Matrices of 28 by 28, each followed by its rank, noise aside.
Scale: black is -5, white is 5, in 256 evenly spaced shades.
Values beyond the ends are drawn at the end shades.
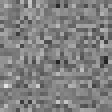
six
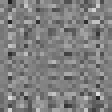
three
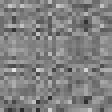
three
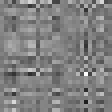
two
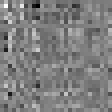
three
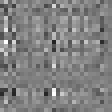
two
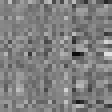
three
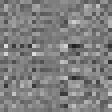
three
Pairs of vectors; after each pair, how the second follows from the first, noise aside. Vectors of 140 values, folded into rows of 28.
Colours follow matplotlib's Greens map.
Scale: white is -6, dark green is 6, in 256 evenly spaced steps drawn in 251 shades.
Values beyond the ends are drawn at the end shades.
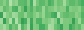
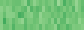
wrapped around, negated, shrunk.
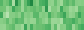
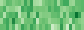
reversed, negated.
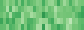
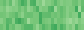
wrapped around, negated, shrunk.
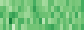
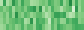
reversed, negated.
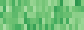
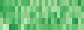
reversed, negated.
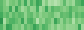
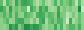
reversed, negated.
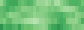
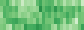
reversed, negated.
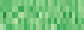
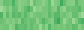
wrapped around, negated, shrunk.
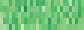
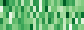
wrapped around, negated, scaled up.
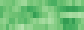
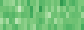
reversed, negated, partly zeroed.
